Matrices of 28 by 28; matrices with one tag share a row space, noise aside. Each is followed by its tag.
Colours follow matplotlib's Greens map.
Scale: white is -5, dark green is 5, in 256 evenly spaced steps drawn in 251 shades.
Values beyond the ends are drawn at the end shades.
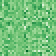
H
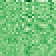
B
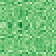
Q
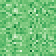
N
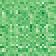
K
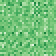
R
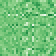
B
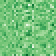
B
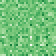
K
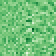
B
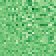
B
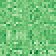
N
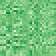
N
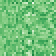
B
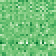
K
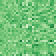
B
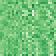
B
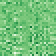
N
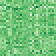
N
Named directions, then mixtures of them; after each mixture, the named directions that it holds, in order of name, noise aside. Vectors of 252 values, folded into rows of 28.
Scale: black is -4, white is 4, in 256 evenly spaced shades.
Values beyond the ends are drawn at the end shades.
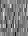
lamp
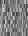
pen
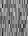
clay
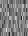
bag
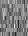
bag, clay, lamp.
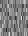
bag.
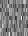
bag.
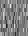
lamp.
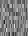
bag, lamp, pen.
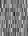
clay, lamp, pen.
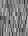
bag, clay.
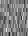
bag, clay.
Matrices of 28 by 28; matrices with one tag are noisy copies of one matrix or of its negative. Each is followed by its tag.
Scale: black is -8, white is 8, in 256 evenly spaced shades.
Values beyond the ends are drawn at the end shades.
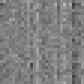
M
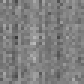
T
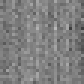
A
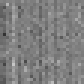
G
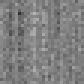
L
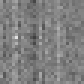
T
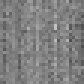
A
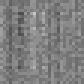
L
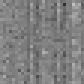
M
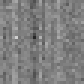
T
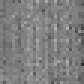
A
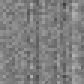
M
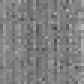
A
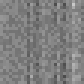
M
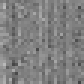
G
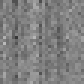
T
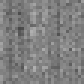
L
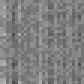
G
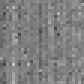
G
